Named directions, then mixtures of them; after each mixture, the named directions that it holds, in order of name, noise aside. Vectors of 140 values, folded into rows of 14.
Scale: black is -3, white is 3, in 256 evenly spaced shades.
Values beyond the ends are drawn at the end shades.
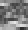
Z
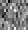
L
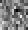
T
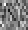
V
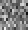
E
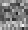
E, V, Z.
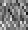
E, V.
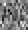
V.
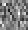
V.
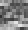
Z.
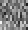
E, L, V.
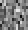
T, V.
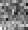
E, T, Z.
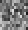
T, V.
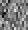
L.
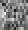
L, T, Z.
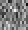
E, L.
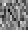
V.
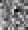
T.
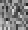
E, L, T.
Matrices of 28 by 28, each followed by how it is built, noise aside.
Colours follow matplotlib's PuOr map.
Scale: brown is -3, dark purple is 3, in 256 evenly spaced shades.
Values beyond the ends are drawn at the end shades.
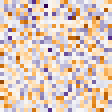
noise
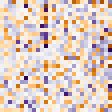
uneven columns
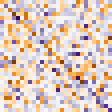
diagonal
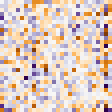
uneven columns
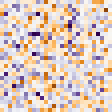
repeating rows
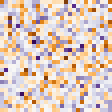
noise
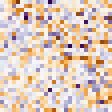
upper triangular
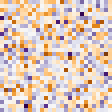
noise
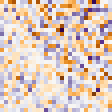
upper triangular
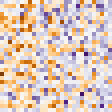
blocks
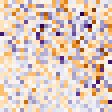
upper triangular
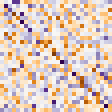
diagonal
